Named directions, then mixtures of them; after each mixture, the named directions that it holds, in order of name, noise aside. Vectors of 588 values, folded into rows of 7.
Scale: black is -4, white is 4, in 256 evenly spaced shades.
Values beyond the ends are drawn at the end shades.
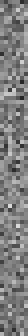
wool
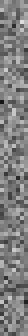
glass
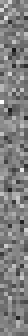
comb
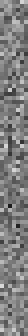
wool.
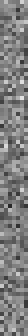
glass, wool.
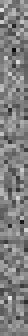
comb, glass.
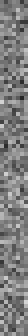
glass, wool.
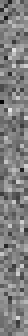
comb.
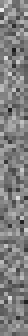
comb, glass.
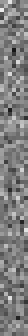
comb, glass.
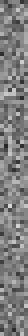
wool.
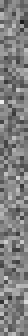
glass.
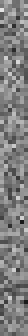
comb, glass.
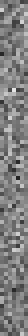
glass, wool.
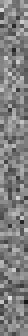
comb, glass.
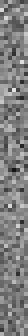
comb, wool.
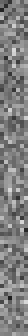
comb, glass.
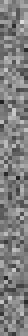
glass.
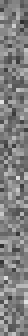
glass.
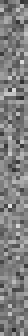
wool.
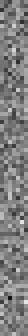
comb, glass.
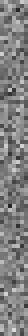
wool.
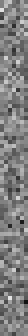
comb, glass.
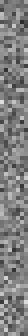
glass.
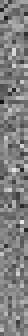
comb, wool.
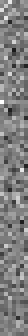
comb.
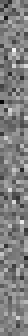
comb.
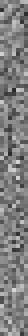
glass, wool.
